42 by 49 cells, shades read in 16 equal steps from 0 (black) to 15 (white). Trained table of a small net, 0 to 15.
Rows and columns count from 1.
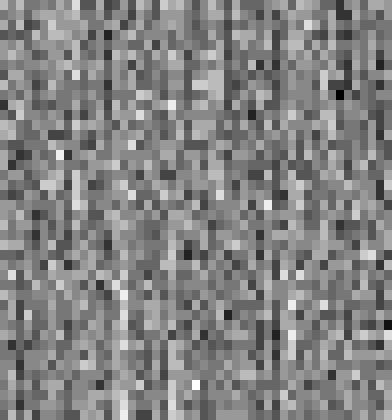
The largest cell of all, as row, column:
39, 25
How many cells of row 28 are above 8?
18
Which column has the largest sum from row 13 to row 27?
10
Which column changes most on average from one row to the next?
48
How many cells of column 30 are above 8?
12
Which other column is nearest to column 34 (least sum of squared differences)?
31
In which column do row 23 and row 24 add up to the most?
41
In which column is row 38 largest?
45
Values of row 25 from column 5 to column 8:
5 8 11 5
